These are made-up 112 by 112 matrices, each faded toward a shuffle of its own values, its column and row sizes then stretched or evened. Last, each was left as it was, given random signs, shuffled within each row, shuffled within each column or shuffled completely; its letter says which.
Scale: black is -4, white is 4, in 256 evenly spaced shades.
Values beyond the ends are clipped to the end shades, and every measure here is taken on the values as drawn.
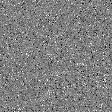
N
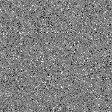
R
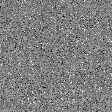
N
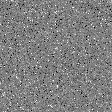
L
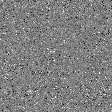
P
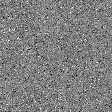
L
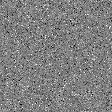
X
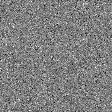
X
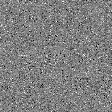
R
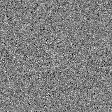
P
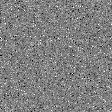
N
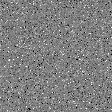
P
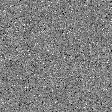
P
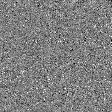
N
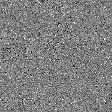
R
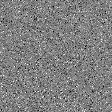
N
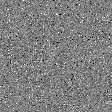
P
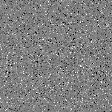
R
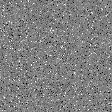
X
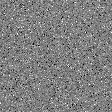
L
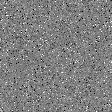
L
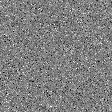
L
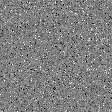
L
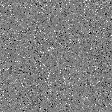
N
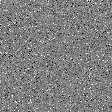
X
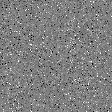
X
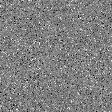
X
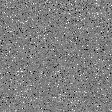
P
